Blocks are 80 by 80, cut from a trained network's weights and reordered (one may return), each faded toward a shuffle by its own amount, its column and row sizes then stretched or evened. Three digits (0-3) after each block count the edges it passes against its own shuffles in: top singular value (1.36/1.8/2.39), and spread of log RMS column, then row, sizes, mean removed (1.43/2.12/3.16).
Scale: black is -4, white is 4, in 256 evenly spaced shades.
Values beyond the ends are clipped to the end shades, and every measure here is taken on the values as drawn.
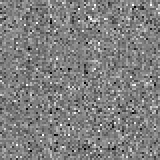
0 2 1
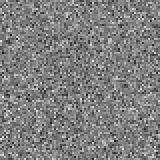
0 0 0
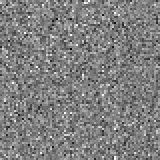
0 1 0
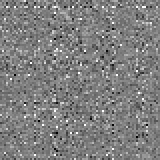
2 2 1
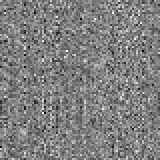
2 2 0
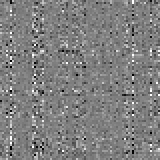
1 3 2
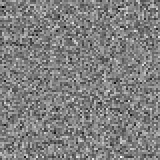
1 0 1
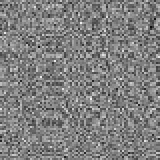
3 1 1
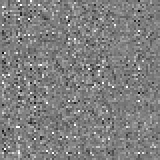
0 2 1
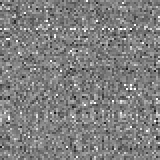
2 1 1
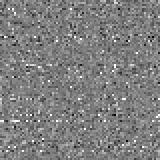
1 1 2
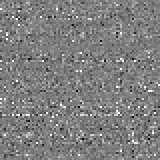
1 1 2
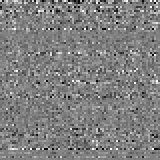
0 1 3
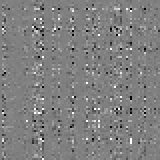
1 3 2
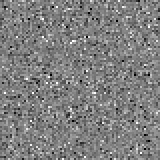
0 0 1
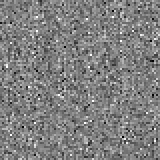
1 1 0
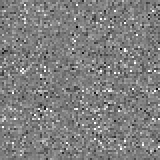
0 1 1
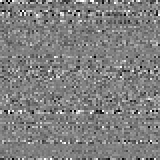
2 0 3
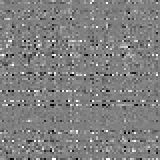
1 2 3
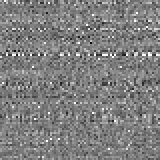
3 0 2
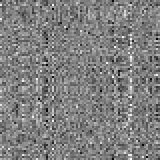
3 2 0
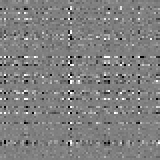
3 2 3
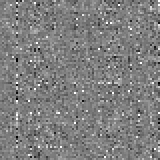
1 2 1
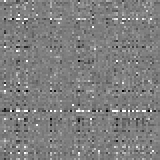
3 2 2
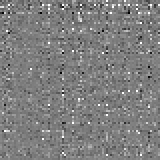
2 2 2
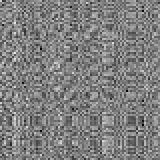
3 1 0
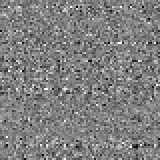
2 0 2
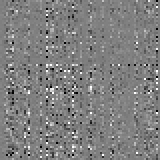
1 3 2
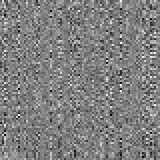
3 3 0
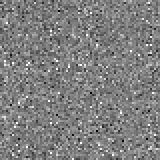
1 1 0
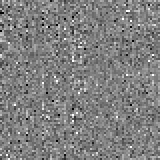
0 2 1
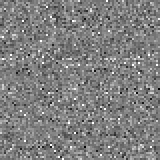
1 0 1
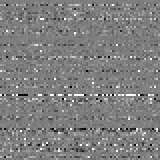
2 0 3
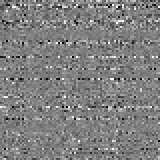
1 1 3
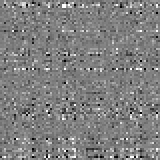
2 2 3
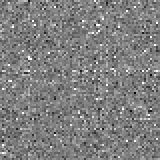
1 1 1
